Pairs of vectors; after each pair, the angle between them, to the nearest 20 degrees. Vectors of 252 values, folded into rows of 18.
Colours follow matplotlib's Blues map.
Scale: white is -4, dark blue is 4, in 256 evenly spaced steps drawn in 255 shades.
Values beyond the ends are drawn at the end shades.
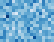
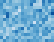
60 degrees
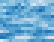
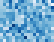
80 degrees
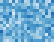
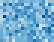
60 degrees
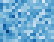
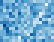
40 degrees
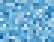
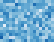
20 degrees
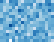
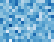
40 degrees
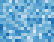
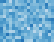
40 degrees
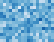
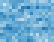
40 degrees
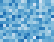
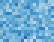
40 degrees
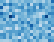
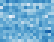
140 degrees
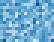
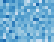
80 degrees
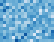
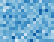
160 degrees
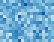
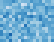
140 degrees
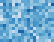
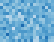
80 degrees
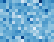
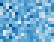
80 degrees
